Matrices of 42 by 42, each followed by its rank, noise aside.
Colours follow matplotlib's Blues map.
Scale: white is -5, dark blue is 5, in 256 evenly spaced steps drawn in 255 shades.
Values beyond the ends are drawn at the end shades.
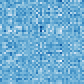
four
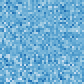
eight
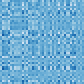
two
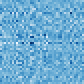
four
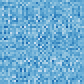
eight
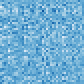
six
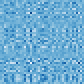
three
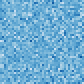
eight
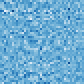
six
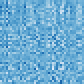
four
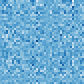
six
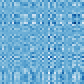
two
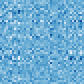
four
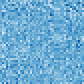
eight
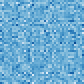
six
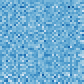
six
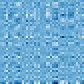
three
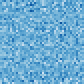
eight
